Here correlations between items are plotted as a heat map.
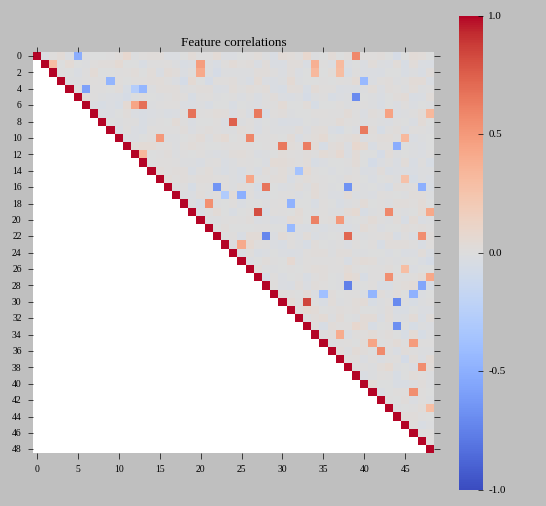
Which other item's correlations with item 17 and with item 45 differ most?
25
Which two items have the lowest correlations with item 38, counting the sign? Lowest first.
28, 16
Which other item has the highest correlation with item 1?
20
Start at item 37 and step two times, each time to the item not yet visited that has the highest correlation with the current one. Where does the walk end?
34
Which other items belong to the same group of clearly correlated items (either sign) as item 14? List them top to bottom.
32
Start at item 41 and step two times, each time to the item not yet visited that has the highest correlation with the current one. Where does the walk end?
35
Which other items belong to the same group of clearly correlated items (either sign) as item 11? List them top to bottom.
30, 33, 44
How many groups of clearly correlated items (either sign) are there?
14
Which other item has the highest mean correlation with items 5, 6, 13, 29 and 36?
12
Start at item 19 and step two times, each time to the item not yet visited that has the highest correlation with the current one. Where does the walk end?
7
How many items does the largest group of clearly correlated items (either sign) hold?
5
